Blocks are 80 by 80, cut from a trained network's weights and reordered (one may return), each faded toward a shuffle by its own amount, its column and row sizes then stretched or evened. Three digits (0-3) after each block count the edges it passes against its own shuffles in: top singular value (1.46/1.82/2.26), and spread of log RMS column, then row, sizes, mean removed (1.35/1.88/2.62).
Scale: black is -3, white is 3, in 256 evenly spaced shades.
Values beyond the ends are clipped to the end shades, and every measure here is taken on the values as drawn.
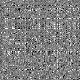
2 1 2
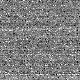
1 0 2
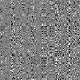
3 3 1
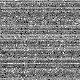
3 0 1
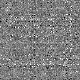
0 2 2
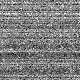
3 0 1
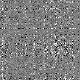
0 3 3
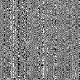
2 3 0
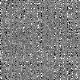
0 3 1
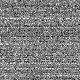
2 0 2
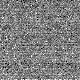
1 1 1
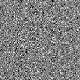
2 1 0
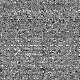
1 2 2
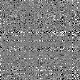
1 3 3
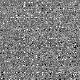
0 2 2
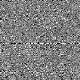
2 1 2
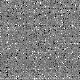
0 2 1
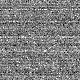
2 0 1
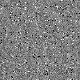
0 1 1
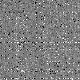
1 1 2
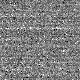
1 1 1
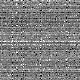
3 2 2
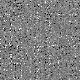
0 2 1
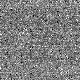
0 1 0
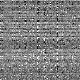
3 3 0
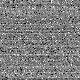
1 0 1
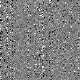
0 3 0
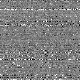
1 1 3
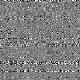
2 1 3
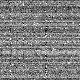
3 1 0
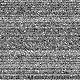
3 0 0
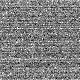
2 0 0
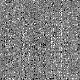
1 2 1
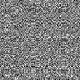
3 0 2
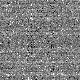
1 1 0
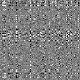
3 3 3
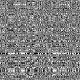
3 0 3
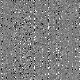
0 3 1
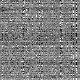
3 3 0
